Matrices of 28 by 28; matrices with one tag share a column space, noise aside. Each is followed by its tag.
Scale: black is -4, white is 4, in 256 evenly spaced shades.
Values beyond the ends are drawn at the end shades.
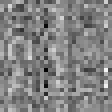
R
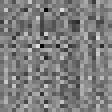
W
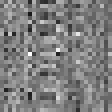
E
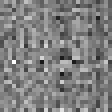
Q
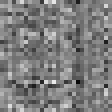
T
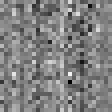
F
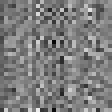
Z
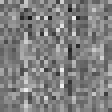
R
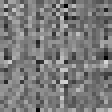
Q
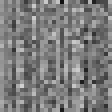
T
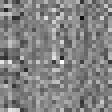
Q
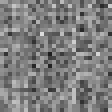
E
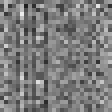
F
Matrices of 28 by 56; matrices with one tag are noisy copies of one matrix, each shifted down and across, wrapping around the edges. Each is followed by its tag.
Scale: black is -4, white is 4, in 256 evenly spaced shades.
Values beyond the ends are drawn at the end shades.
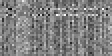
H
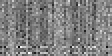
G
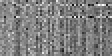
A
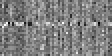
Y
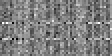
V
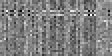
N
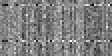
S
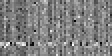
Y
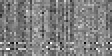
G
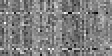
S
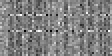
V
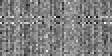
H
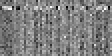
Y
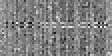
N
